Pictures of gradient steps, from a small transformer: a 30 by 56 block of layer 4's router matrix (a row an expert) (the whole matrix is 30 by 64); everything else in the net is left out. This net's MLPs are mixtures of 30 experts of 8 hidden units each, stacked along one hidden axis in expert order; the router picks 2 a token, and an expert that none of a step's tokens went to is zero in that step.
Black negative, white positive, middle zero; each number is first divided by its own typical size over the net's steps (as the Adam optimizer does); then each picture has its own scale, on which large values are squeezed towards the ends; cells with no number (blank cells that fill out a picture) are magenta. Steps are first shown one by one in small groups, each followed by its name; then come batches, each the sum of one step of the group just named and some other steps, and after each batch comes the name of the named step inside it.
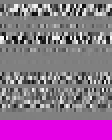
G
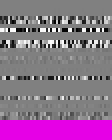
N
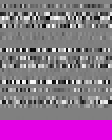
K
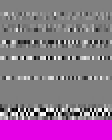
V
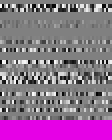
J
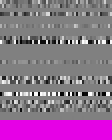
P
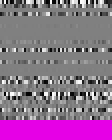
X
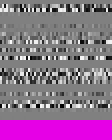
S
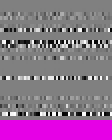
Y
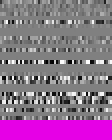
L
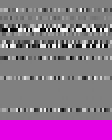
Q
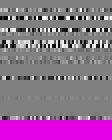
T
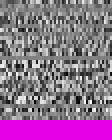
T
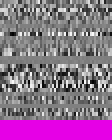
T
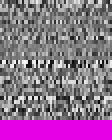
Y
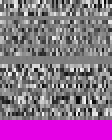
G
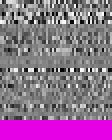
G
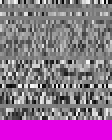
L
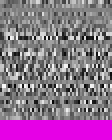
N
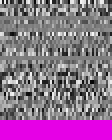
X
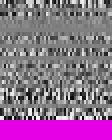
X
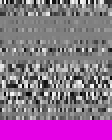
X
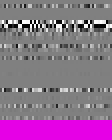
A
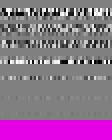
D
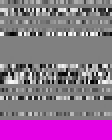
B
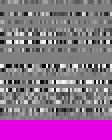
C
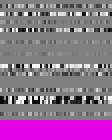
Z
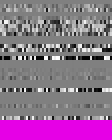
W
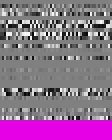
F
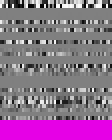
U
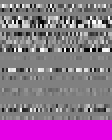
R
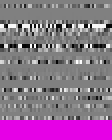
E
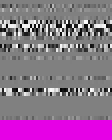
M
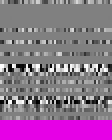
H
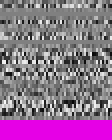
W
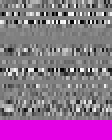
E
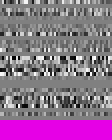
D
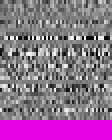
E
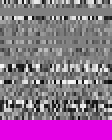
H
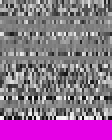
B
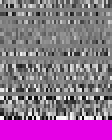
H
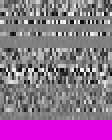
B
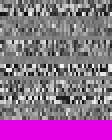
C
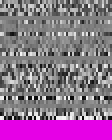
B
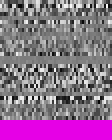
U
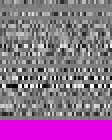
M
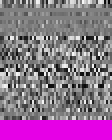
C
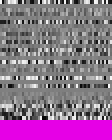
D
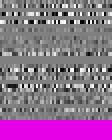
U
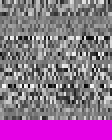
M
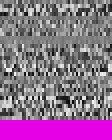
W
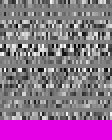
A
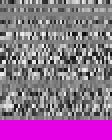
W
